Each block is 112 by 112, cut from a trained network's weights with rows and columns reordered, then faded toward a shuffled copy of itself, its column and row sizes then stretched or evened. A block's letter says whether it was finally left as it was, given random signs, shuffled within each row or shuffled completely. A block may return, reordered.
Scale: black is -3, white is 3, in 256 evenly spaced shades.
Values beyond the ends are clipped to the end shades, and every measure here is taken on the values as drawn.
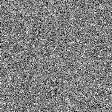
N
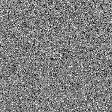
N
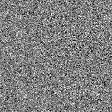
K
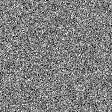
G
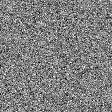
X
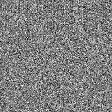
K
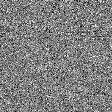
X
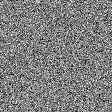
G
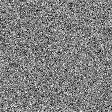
X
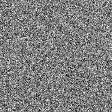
N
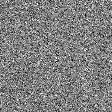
N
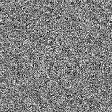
K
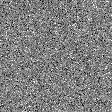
G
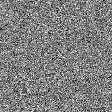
K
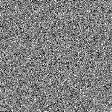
K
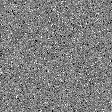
G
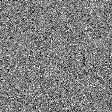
N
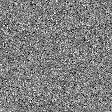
X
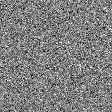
X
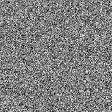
K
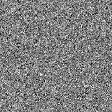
K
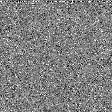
N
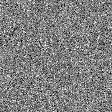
X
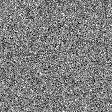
G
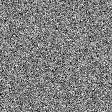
G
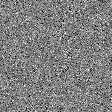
G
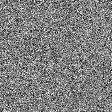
N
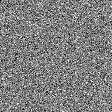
X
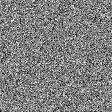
X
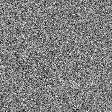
N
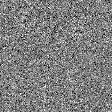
N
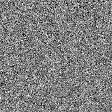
X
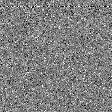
N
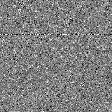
K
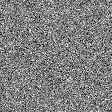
G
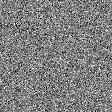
X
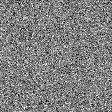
X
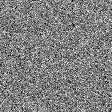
G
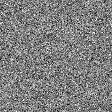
X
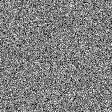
G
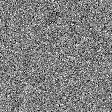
G
